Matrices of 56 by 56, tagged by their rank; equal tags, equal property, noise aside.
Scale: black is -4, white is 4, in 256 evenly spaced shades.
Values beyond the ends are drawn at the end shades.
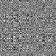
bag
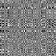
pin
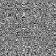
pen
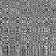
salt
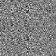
pen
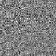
bag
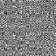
pen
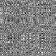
bag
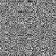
pen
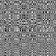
pin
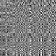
salt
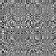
pin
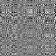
pin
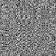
pen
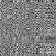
bag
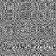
bag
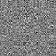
pen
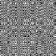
pin
